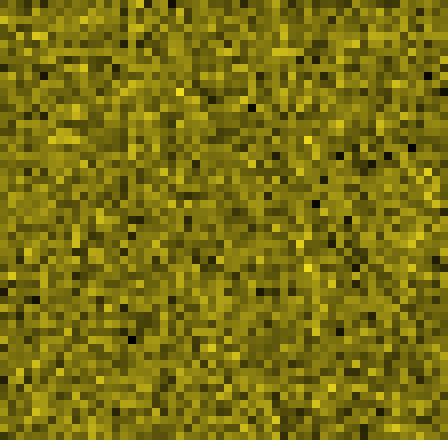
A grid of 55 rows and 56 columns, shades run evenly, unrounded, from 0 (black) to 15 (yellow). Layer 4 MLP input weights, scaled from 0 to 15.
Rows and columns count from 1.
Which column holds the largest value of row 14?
10
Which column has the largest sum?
23
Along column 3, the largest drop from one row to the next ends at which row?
49
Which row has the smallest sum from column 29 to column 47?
1
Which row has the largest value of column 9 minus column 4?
22
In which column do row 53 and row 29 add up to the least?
32
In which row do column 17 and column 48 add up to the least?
43
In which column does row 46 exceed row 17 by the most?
45
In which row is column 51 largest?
15
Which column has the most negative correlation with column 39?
27
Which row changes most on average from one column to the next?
52
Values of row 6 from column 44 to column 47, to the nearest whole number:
11 13 5 10
